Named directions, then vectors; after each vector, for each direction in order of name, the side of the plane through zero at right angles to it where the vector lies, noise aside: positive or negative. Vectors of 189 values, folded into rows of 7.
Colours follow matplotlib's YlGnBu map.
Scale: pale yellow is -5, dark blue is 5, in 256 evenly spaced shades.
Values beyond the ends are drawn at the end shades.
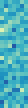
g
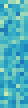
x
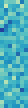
negative, positive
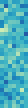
positive, negative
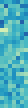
positive, negative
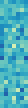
negative, negative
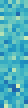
positive, positive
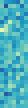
positive, negative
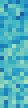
negative, negative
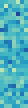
negative, positive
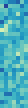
positive, negative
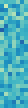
negative, positive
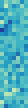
negative, positive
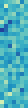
negative, positive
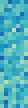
negative, negative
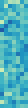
negative, positive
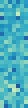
negative, negative
